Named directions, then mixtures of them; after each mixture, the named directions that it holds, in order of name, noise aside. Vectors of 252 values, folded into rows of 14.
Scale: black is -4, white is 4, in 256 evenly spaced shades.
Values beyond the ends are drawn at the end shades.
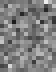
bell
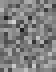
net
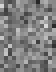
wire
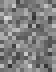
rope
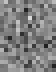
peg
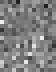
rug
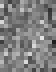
rug, wire.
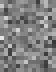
rope, wire.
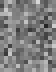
wire.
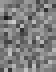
net.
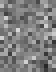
rope, wire.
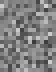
net, rope, wire.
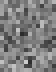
net, peg, rug.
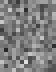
peg, rug.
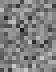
net.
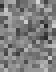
wire.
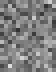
bell, rope.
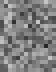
bell, peg, rope.
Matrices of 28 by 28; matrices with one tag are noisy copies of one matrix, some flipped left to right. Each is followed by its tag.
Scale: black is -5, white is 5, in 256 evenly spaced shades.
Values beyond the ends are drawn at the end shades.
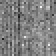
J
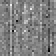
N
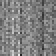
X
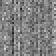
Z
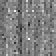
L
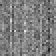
N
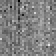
J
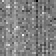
J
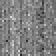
X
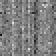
L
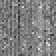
J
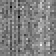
J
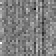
Z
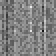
N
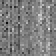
J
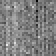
J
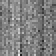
X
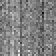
X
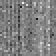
J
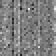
Z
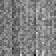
X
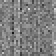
Z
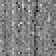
L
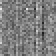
Z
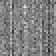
N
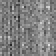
J
